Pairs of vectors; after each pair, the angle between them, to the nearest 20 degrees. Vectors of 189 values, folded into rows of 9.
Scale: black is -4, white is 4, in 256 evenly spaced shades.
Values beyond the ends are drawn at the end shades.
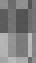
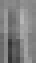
120 degrees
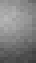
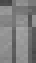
80 degrees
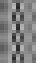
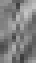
60 degrees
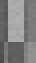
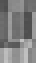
80 degrees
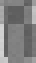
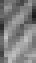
120 degrees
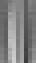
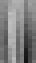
40 degrees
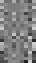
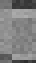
80 degrees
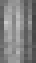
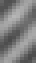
80 degrees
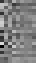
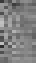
20 degrees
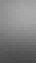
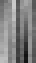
80 degrees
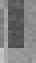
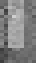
160 degrees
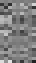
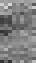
140 degrees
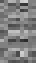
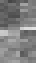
120 degrees
